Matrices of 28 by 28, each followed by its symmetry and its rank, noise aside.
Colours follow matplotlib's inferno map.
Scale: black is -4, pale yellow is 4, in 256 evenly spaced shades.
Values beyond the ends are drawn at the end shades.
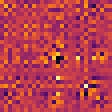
symmetric, rank four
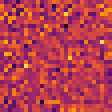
antisymmetric, rank eight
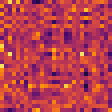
no symmetry, rank six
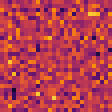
antisymmetric, rank eight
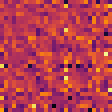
antisymmetric, rank six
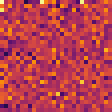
no symmetry, rank six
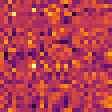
no symmetry, rank six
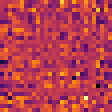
antisymmetric, rank six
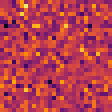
antisymmetric, rank eight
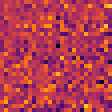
no symmetry, rank eight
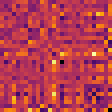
symmetric, rank four
